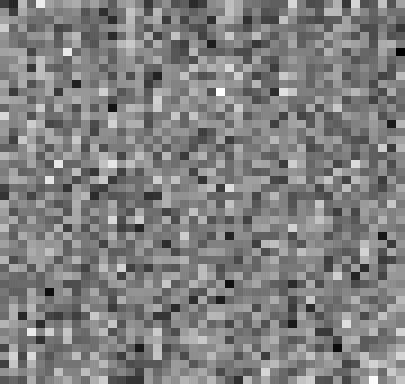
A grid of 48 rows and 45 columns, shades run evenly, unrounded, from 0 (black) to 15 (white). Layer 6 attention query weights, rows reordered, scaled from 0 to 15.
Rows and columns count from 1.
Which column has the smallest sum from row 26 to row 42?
33
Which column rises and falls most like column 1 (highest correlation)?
36
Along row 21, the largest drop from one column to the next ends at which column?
8
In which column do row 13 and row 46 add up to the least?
39
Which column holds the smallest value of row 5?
13
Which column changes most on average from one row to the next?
26
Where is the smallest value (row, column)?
7, 45
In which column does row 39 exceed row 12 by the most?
2
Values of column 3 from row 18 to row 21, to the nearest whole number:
12 8 8 7
